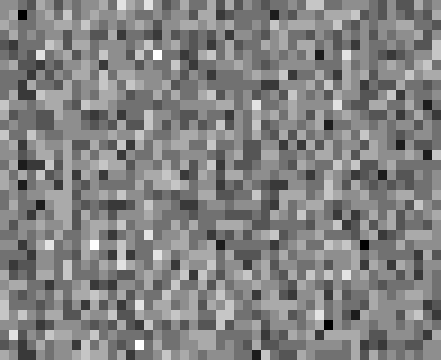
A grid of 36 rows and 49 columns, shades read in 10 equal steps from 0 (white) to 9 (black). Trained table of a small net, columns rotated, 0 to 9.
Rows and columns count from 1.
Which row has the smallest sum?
3
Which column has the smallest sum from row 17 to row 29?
8
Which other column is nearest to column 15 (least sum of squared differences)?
45
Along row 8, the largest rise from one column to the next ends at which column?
33
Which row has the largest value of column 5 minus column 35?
21
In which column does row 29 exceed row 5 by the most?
6
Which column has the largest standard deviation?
14
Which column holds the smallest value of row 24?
17
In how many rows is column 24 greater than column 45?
10
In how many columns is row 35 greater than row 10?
23
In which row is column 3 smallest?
32
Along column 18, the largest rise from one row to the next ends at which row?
7
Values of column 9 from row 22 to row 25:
6 6 5 5
